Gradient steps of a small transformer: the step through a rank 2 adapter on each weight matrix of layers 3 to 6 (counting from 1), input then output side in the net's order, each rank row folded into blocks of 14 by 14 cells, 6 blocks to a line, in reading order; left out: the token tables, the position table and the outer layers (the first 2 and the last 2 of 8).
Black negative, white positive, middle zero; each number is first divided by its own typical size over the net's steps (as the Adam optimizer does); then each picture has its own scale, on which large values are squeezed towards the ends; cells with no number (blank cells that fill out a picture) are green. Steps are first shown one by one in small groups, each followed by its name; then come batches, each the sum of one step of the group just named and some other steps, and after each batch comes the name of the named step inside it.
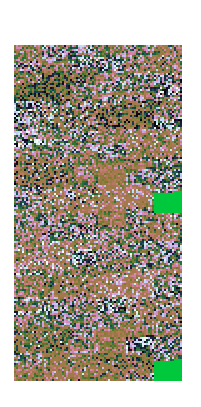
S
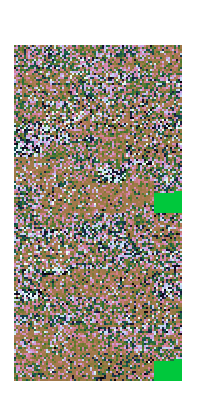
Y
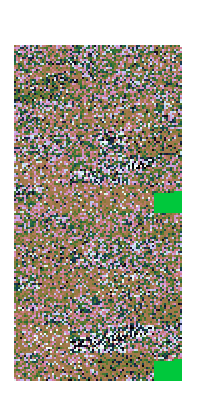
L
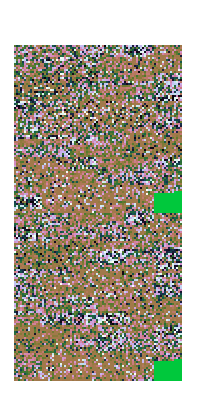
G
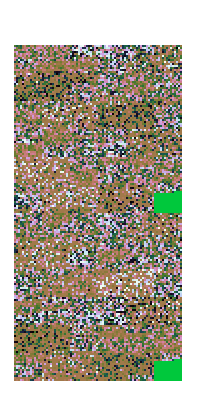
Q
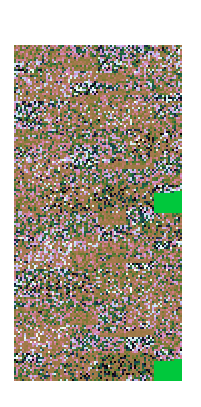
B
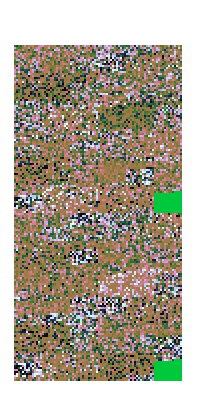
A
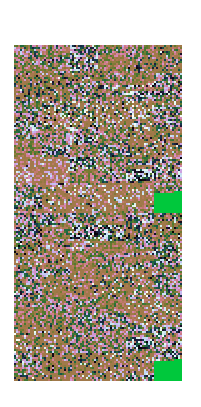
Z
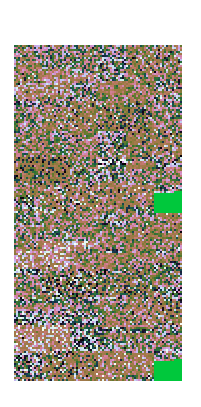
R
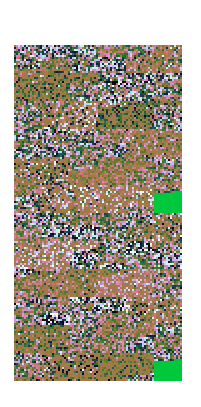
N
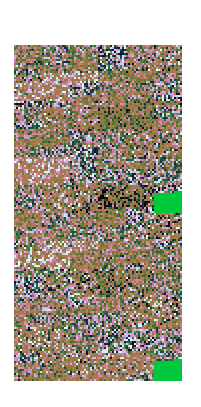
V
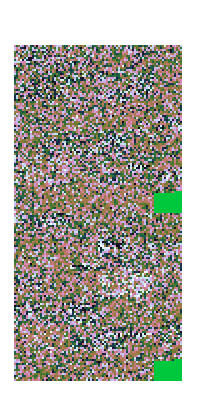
L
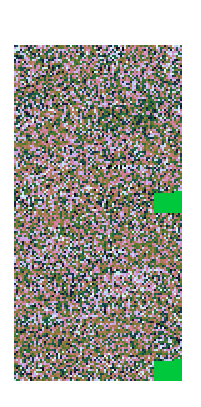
A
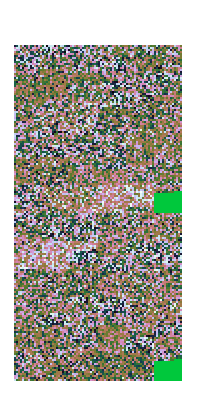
N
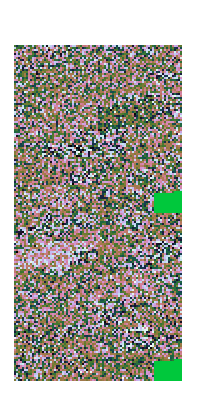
V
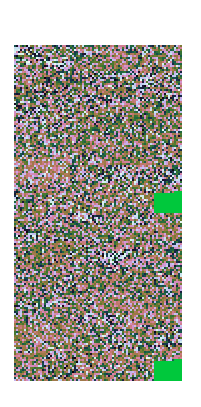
G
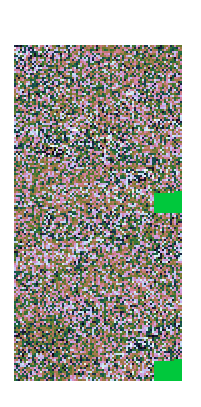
Z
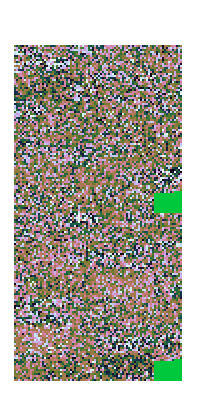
B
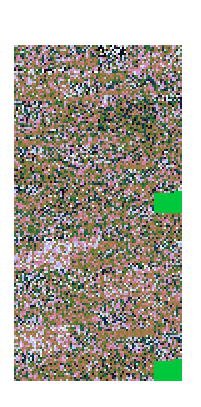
B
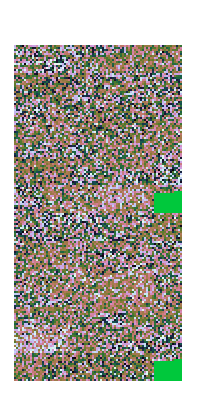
Z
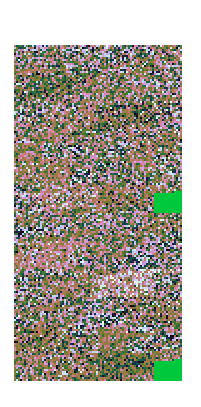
Q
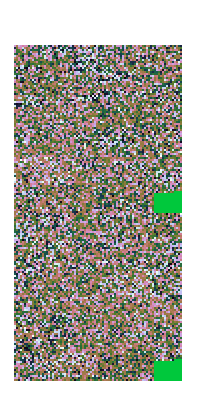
V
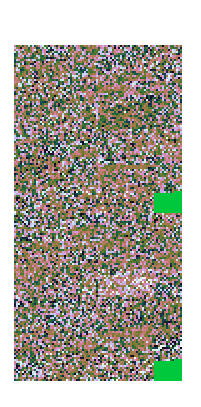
A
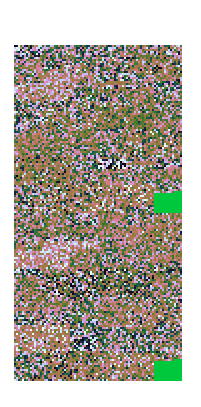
R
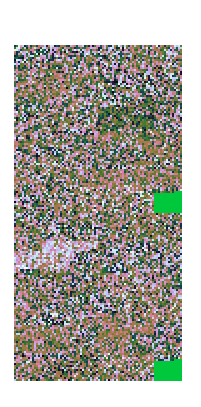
N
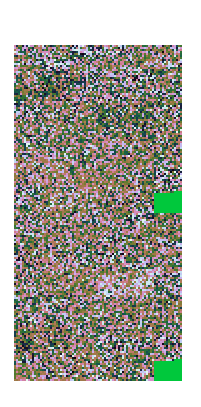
Q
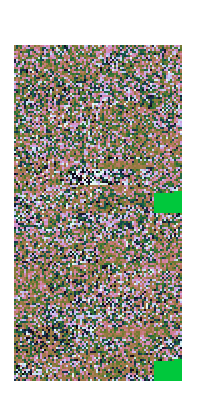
A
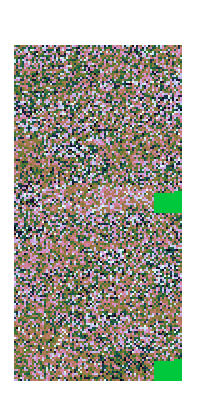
G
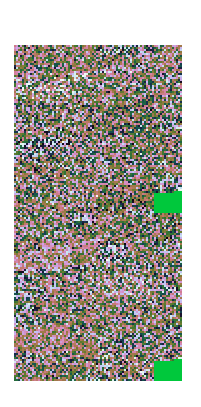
Y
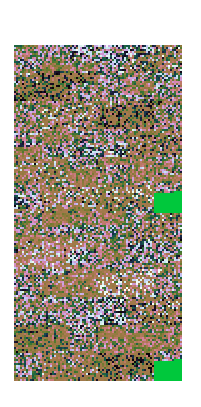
Q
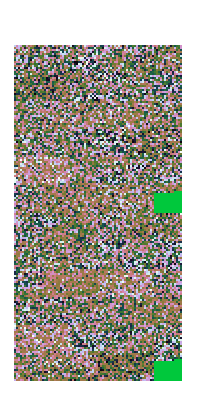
L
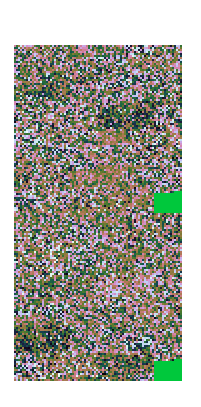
S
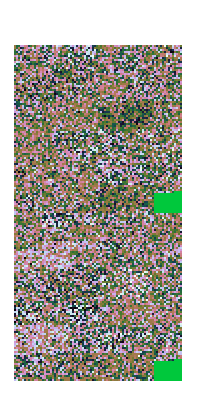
R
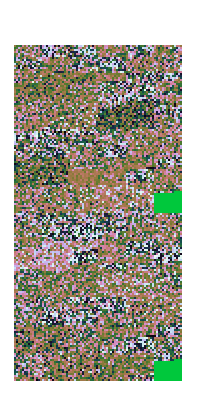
N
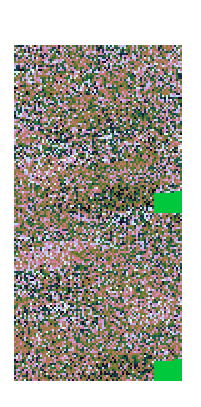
B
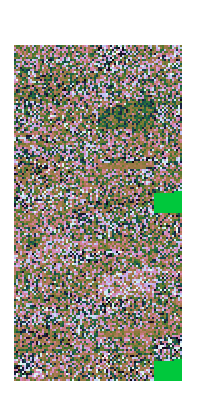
A
